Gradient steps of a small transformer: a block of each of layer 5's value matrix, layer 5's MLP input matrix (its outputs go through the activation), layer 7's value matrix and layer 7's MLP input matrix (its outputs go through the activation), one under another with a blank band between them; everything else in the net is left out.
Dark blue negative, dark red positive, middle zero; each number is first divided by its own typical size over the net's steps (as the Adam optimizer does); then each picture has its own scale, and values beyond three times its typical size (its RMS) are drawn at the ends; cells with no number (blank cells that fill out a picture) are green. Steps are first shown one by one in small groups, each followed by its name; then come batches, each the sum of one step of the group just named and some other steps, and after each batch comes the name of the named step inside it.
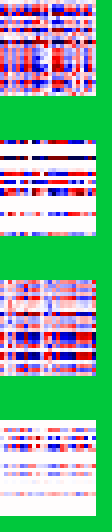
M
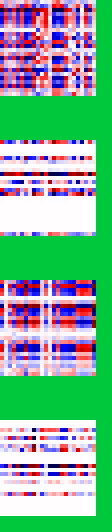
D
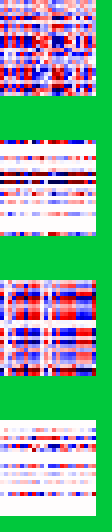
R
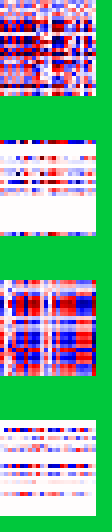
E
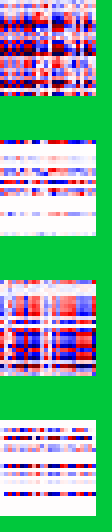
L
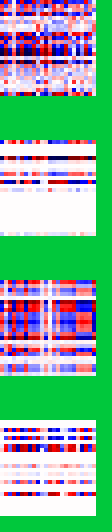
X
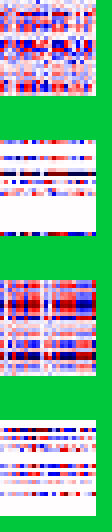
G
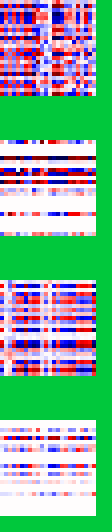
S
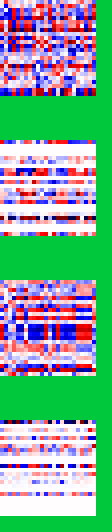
R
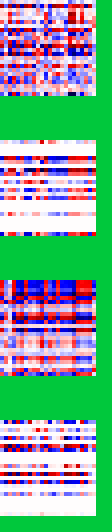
S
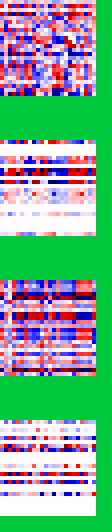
R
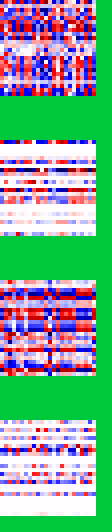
R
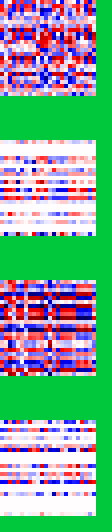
S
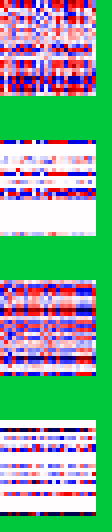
G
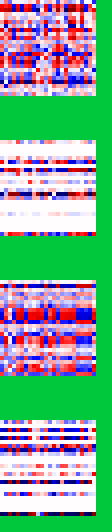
L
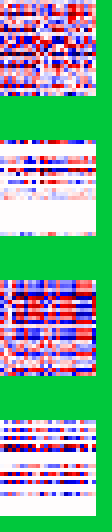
E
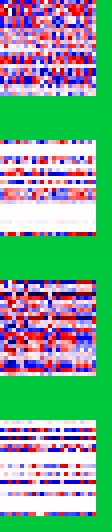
D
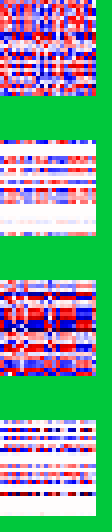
X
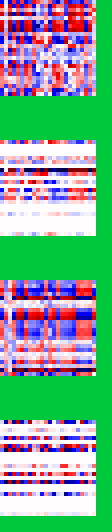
R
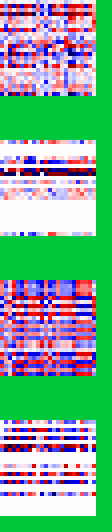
G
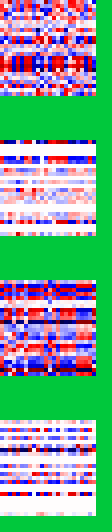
M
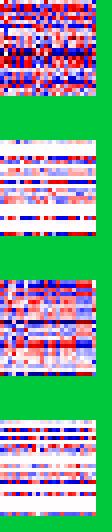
X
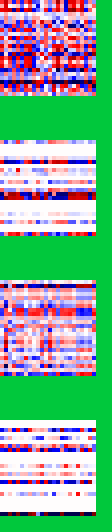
L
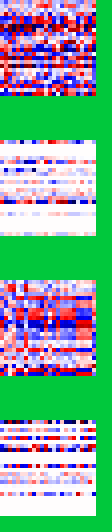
L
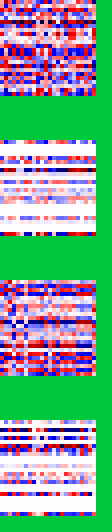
X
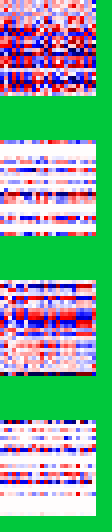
L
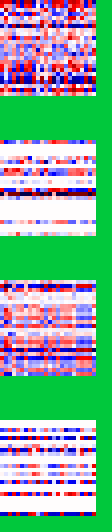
D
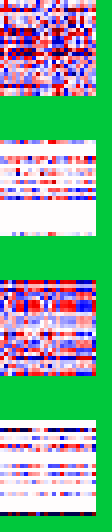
E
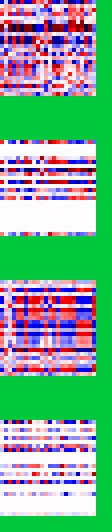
E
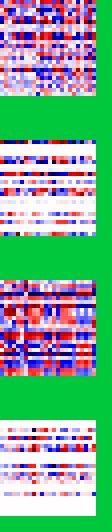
D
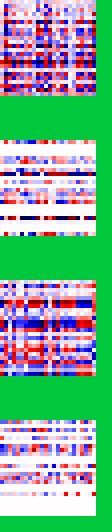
G
